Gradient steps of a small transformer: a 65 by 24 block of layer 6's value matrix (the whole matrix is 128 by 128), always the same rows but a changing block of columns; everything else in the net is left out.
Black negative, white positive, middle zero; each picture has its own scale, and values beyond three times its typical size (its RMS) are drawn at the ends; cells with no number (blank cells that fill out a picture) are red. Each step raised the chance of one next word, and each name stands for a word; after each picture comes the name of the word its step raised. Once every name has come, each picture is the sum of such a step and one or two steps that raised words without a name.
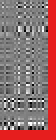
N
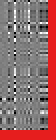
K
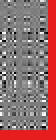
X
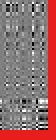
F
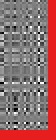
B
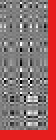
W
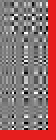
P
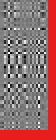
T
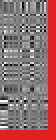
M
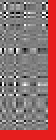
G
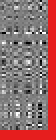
X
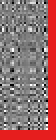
F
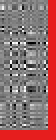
M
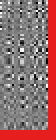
T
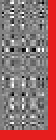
G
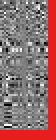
G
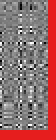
M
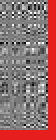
G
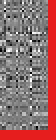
X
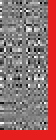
T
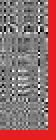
K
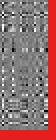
G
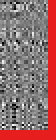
F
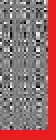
K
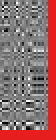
N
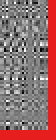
N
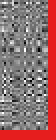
W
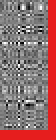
M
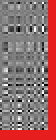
F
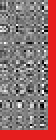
M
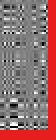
P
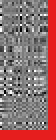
P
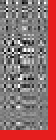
T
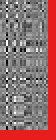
W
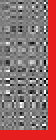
W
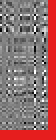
P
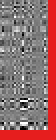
N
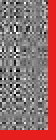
K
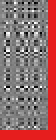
K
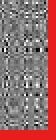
G
